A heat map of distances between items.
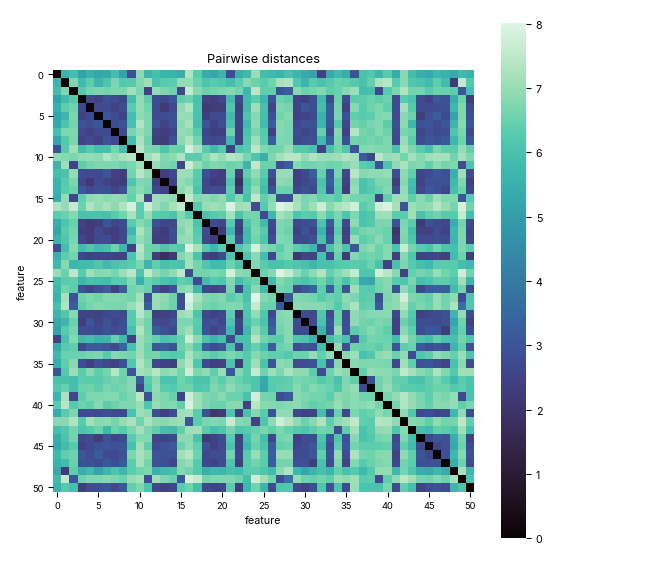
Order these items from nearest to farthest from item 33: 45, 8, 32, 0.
45, 8, 0, 32
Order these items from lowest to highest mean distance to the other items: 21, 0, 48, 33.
33, 0, 48, 21
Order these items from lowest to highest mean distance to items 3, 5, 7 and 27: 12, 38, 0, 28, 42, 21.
12, 0, 28, 21, 38, 42
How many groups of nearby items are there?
9
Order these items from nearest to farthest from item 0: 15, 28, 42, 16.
15, 28, 42, 16
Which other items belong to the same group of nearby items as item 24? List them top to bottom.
16, 42
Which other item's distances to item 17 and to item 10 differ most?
38
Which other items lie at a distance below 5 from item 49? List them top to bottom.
2, 11, 15, 27, 28, 39
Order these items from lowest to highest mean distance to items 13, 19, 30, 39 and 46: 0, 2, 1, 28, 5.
5, 0, 2, 28, 1
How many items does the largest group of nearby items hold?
25
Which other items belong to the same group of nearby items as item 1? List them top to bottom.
48
